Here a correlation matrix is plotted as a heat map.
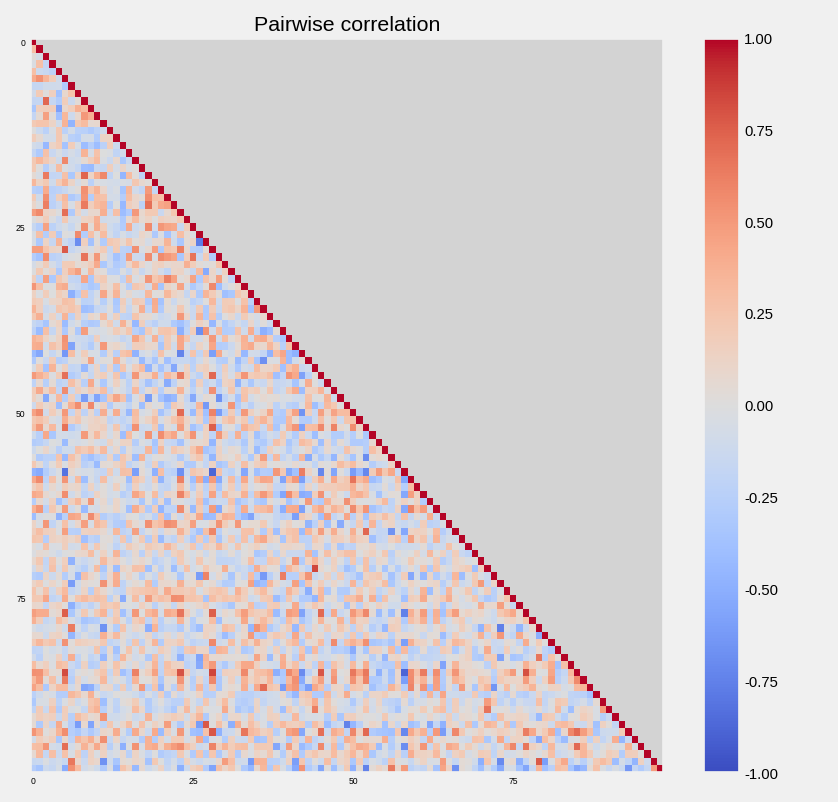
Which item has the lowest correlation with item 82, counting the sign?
50
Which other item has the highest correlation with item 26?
7
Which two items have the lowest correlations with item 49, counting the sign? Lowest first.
92, 27
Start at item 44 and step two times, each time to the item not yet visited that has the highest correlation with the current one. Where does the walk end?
90
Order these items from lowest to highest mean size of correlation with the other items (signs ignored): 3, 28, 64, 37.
3, 37, 64, 28
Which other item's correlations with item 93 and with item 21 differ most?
29
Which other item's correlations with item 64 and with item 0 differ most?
93
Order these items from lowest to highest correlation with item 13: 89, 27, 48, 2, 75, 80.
89, 2, 75, 27, 80, 48
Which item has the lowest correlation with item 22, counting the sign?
44
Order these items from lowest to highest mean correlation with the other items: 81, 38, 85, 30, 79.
38, 79, 30, 81, 85
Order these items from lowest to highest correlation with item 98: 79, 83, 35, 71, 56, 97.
71, 35, 83, 79, 97, 56
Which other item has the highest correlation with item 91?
11
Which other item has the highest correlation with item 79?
97
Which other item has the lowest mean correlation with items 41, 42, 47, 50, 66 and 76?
98
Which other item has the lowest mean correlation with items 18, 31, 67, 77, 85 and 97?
58
